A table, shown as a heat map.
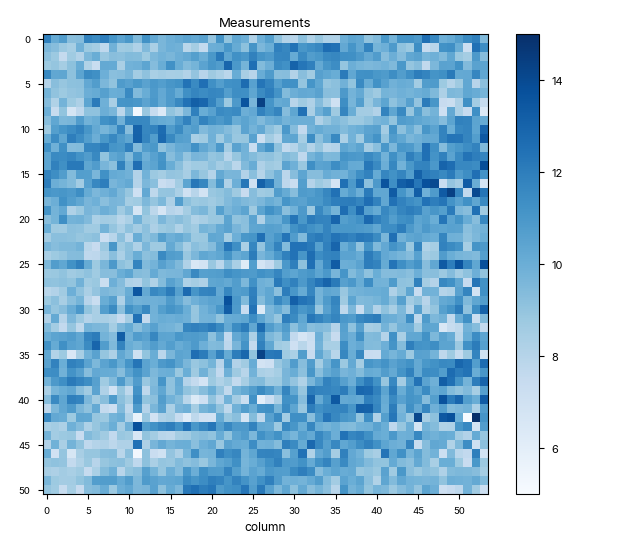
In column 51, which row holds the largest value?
16
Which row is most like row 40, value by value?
25
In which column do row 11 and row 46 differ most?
11
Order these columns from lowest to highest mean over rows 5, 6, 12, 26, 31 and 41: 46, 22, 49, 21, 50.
49, 50, 22, 21, 46
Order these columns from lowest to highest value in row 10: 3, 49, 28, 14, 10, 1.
28, 10, 49, 1, 3, 14
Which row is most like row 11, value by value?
36
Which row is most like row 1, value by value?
27
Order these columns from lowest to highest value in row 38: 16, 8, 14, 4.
8, 16, 14, 4
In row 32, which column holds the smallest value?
48
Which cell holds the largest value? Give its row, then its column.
42, 52
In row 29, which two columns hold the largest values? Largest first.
22, 30
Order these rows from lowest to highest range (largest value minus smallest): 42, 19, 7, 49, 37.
49, 37, 19, 7, 42
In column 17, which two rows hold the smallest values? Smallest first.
42, 17
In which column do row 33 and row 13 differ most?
50
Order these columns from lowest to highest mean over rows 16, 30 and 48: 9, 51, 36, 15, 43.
9, 15, 36, 51, 43
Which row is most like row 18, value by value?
20
